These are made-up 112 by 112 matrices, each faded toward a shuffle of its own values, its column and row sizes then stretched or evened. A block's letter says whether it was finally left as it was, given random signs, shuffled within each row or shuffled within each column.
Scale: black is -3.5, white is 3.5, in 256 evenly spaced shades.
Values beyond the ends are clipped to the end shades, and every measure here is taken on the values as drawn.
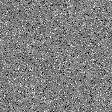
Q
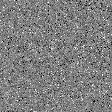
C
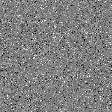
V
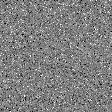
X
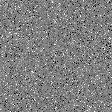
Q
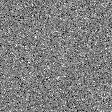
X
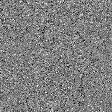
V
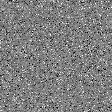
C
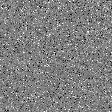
X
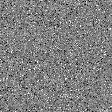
C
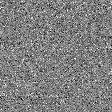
X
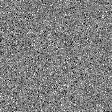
C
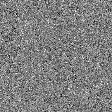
Q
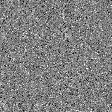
V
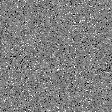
V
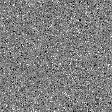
C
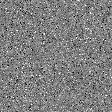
Q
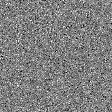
Q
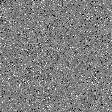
Q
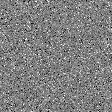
Q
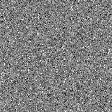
V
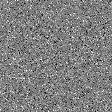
X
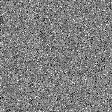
Q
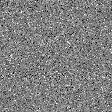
X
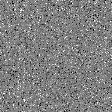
C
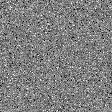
X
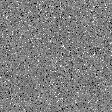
C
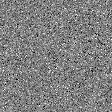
C
